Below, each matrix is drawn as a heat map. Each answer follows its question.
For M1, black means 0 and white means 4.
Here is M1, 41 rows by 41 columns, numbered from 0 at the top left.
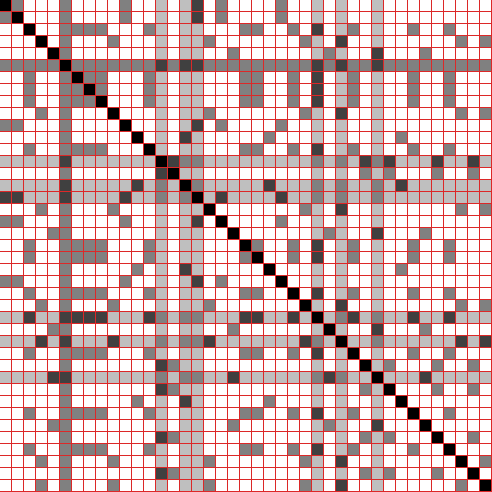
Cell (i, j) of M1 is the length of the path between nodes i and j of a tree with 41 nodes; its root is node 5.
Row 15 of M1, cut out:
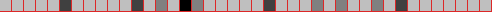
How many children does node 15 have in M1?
3
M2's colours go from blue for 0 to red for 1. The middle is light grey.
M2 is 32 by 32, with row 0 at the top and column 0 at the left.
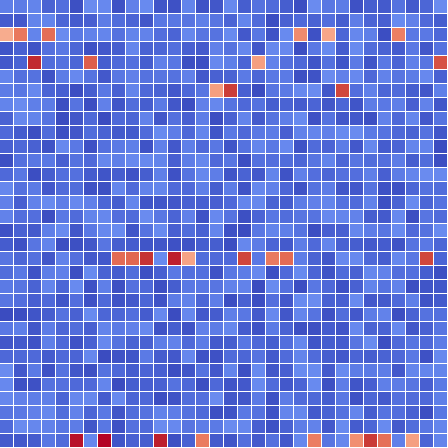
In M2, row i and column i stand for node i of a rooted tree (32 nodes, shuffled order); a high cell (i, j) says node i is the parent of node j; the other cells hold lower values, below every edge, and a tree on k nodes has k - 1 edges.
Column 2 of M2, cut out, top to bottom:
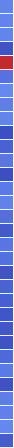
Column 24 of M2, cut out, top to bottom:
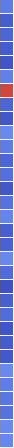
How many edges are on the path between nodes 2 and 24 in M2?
3
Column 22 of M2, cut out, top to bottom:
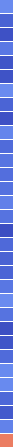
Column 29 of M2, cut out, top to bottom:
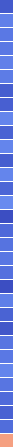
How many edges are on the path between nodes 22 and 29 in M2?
2
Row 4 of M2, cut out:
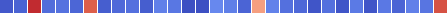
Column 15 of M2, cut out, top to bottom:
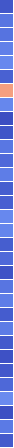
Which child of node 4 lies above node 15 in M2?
6
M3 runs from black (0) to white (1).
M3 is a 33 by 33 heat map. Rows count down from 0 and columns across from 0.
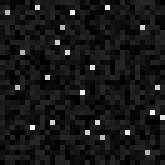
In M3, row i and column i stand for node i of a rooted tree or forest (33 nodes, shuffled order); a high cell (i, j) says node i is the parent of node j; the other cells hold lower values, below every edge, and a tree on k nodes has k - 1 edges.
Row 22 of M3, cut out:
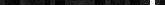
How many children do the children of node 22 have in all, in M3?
1
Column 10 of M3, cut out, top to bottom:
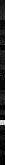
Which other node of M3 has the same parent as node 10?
19
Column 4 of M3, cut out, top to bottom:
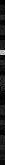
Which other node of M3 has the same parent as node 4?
13
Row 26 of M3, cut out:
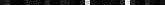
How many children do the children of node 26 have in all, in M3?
3
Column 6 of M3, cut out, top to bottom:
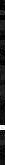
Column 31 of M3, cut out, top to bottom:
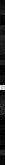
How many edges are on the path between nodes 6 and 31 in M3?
4
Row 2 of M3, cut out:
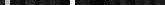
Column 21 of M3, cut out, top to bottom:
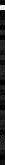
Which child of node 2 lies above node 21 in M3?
1
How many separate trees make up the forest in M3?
10
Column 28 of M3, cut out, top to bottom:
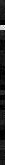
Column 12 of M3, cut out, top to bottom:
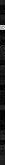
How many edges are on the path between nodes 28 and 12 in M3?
2
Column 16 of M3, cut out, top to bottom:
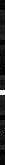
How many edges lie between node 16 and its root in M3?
4
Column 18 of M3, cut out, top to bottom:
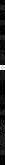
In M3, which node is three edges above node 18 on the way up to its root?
24
